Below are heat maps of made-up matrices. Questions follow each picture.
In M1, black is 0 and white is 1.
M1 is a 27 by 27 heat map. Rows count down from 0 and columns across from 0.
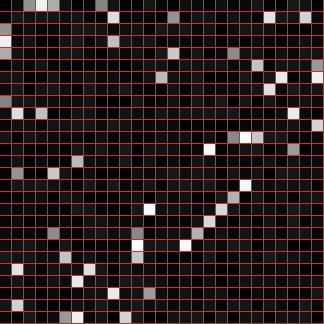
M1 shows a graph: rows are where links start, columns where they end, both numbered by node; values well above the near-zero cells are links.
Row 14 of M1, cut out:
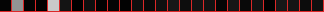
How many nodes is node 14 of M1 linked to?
2
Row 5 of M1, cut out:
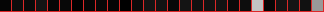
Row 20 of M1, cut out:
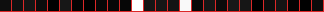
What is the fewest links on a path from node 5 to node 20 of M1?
3
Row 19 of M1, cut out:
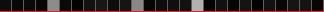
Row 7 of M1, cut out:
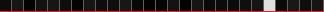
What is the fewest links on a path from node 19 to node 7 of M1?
5
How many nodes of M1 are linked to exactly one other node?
10
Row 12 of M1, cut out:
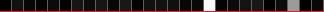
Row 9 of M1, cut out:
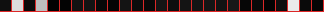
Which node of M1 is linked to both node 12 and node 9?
node 24
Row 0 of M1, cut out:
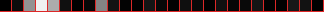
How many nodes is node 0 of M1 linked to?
4
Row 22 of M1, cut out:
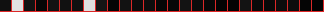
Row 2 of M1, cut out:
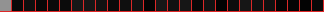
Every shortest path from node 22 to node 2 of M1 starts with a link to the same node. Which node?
node 1
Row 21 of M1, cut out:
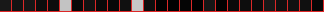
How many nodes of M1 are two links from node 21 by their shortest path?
3
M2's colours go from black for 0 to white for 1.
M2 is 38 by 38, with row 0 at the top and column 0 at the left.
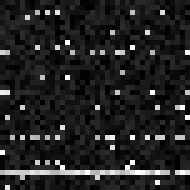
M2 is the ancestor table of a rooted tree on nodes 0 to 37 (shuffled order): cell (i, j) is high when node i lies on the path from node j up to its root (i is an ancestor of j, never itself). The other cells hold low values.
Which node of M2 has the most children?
34
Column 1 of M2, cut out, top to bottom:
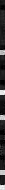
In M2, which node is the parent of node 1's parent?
23
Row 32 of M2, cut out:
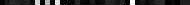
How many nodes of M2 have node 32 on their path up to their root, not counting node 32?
4
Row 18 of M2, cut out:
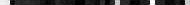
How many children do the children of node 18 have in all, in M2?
2
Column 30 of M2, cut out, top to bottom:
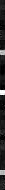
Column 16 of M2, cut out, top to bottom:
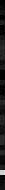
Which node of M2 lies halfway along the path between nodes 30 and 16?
10
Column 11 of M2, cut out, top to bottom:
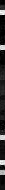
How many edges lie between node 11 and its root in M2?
5
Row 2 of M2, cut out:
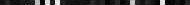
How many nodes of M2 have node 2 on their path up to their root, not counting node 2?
5
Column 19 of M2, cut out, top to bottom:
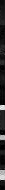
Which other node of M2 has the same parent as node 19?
4
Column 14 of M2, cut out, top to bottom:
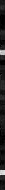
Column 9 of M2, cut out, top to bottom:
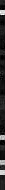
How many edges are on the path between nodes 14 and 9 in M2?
6
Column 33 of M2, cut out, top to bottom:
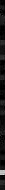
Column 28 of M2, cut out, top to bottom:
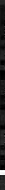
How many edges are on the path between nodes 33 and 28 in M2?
2
